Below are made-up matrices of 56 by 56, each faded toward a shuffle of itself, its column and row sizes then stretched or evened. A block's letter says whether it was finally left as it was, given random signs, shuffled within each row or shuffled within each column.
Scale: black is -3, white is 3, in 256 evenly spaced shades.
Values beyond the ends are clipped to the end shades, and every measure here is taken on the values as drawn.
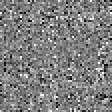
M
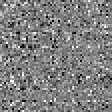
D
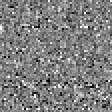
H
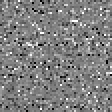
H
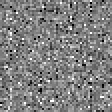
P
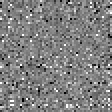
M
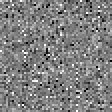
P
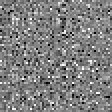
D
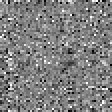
D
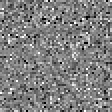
H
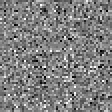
M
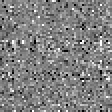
M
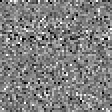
H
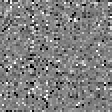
D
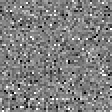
H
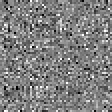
D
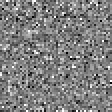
H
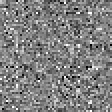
M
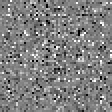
M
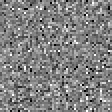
M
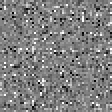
M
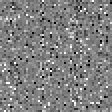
P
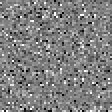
H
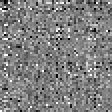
D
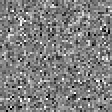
M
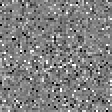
H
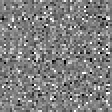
D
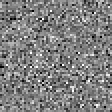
H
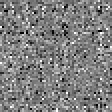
M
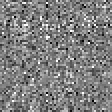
D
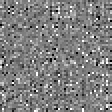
D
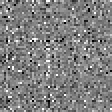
D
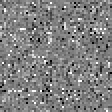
M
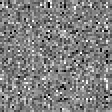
D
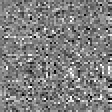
D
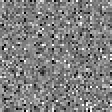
D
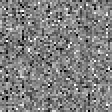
P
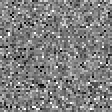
H
